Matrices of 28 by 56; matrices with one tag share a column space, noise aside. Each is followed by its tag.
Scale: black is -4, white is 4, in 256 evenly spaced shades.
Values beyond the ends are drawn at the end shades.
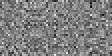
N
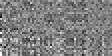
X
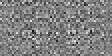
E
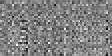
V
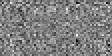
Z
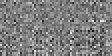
X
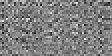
E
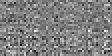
X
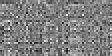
V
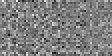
N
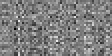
V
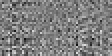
X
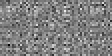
Z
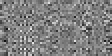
V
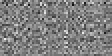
E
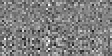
X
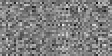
Z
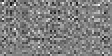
E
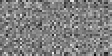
N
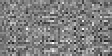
V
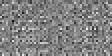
V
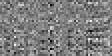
X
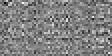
E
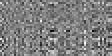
X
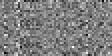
N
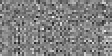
V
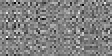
E
